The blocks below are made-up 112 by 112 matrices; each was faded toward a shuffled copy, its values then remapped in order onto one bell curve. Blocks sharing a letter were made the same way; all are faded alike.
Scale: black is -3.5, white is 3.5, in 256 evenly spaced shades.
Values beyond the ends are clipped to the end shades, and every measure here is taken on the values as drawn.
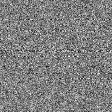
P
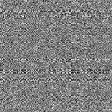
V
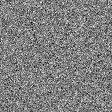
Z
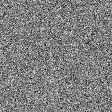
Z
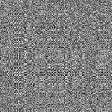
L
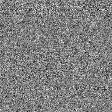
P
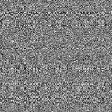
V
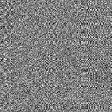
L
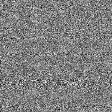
P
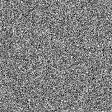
Z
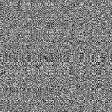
L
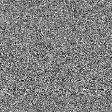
P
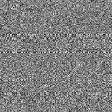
V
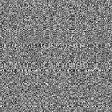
V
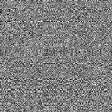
V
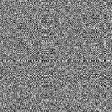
L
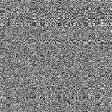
V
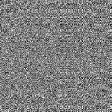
L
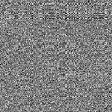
V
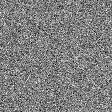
Z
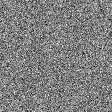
Z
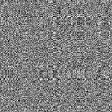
L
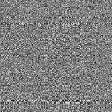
V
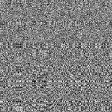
V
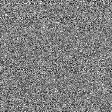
P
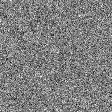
Z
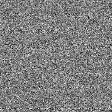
P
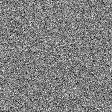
Z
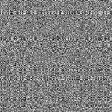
V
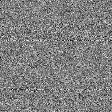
P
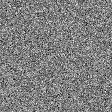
Z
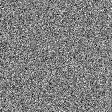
Z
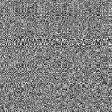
V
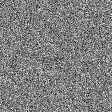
Z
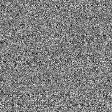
P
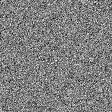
Z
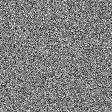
Z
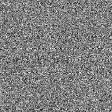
P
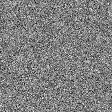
Z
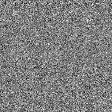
P
